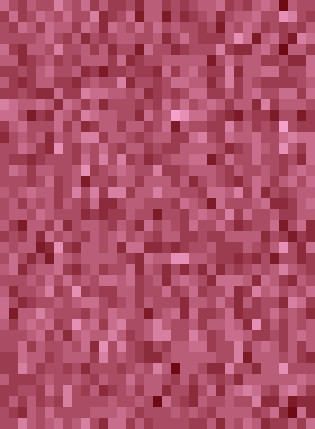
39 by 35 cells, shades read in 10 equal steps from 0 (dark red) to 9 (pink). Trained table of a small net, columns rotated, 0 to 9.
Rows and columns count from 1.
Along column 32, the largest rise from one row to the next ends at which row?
2
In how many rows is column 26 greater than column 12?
22
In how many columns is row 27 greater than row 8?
16
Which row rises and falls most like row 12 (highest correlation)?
34
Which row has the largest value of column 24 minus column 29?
10
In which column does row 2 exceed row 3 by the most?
32
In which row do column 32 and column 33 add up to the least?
38
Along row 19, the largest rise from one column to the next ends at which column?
25
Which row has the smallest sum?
37
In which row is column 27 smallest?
11
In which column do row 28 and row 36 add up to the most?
33
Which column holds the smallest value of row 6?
24
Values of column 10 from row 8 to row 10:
4 7 3
